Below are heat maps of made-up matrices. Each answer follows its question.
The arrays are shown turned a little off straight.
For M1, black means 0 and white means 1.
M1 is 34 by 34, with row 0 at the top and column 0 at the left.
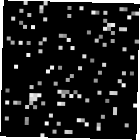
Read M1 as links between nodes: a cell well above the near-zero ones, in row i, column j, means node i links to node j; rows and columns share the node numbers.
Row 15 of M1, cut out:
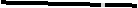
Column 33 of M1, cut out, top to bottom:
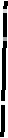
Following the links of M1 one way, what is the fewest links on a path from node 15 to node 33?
2
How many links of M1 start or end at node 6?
12
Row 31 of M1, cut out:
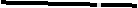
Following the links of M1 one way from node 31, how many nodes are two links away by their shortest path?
4
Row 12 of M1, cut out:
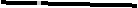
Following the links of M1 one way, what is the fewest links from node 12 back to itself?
3
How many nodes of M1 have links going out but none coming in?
1
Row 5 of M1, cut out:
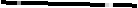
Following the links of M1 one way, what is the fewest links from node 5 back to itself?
3
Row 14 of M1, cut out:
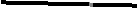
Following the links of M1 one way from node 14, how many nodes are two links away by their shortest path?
7
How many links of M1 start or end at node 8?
6
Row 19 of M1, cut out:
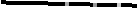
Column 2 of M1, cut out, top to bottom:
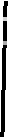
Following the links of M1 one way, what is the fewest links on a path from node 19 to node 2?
4
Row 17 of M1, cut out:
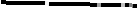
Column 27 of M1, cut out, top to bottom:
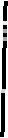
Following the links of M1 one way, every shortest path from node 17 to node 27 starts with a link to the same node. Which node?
node 24
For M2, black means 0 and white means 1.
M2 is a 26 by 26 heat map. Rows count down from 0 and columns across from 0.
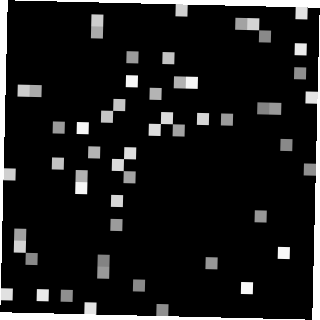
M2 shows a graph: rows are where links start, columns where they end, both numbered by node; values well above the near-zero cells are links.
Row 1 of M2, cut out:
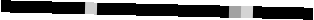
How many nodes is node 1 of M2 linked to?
3
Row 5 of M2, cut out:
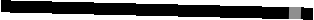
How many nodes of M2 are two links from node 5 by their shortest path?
2
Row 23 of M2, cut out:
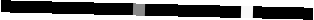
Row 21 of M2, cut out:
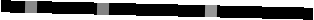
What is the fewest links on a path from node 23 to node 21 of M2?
5
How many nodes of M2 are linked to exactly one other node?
9
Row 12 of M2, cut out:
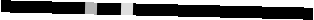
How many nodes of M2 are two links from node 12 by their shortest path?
6
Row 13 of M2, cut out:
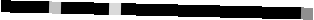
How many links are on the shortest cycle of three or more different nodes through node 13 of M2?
6
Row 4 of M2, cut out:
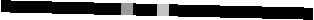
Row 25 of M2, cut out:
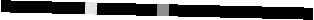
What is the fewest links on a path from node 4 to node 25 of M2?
2
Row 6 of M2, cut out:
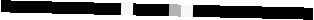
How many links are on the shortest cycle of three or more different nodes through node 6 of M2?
3
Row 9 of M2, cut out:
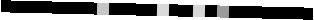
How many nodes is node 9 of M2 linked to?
4
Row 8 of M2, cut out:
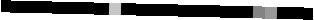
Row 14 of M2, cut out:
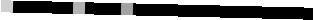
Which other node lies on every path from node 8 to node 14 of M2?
node 10
